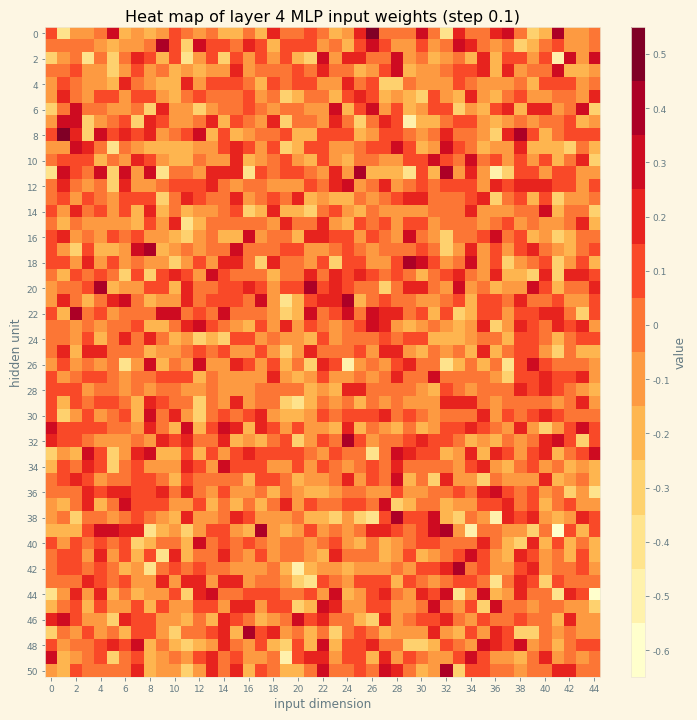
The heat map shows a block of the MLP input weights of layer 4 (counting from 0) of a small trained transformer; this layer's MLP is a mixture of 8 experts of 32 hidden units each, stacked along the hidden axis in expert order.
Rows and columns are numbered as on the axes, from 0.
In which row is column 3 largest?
33
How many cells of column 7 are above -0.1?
33
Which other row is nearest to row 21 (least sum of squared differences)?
12
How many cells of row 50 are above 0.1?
9
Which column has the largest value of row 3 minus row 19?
41
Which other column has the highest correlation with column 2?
32
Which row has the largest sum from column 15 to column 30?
20
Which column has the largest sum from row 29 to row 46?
14
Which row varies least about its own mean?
28
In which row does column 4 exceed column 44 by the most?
44
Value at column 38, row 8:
0.4
